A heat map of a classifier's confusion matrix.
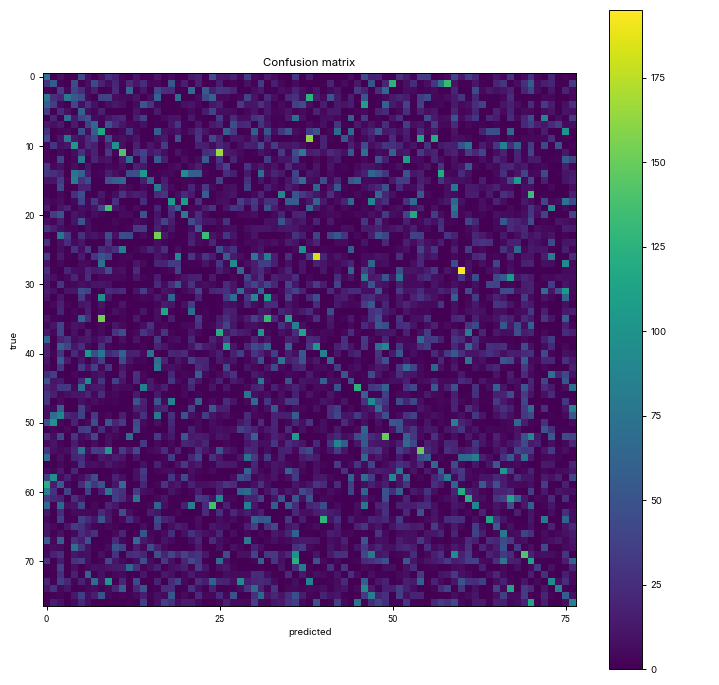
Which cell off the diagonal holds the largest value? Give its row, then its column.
28, 60
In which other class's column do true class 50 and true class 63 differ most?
1
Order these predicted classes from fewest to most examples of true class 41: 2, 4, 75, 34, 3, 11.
4, 3, 75, 11, 2, 34
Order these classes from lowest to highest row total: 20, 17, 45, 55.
20, 17, 55, 45
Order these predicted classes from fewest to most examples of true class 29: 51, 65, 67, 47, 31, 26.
26, 47, 31, 65, 51, 67
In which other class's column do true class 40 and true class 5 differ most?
6
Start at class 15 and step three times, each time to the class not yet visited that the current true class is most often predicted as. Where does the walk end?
46
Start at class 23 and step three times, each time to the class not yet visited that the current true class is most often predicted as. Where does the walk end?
0
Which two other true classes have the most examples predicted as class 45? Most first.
76, 15
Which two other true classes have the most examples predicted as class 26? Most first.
39, 8
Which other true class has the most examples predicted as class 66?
57
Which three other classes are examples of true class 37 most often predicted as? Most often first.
25, 31, 61
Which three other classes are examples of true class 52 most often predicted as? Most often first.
49, 36, 70
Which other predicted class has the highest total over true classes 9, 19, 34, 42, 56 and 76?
38
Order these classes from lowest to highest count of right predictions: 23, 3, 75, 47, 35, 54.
75, 3, 47, 35, 23, 54
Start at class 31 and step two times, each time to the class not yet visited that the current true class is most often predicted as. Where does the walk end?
47
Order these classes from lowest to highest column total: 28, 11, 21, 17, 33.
28, 17, 33, 21, 11
